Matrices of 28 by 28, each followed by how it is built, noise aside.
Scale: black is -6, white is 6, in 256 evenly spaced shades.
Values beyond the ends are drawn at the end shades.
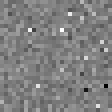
sparse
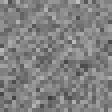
Hankel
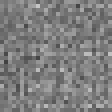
blocks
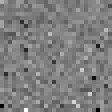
sparse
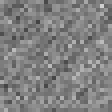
Hankel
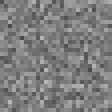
blocks
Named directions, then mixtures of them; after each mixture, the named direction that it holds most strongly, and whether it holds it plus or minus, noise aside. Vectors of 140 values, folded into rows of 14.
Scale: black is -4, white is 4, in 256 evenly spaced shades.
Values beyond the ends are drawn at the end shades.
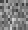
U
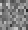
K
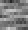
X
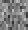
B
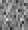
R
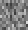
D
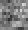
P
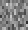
D, minus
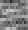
X, plus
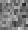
P, minus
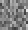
K, minus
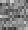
X, minus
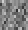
K, minus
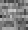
X, plus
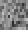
P, minus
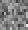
B, minus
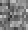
K, minus
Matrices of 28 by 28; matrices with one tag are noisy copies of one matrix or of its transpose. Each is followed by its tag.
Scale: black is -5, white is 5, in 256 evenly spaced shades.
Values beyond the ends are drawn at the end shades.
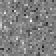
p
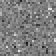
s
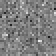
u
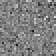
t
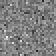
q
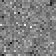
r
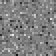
s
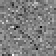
u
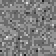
q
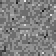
r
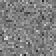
q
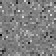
r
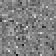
s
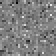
r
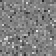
q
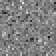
u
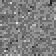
r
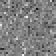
p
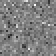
p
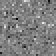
p
